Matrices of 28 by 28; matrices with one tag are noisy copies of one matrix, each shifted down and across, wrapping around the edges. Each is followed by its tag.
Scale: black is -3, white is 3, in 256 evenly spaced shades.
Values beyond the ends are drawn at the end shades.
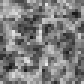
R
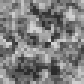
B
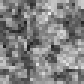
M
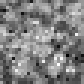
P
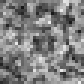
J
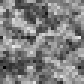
B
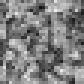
R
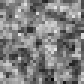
R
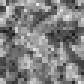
B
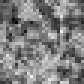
P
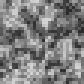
P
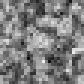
R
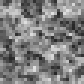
J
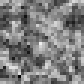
B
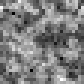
B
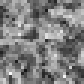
R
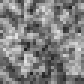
P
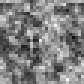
M
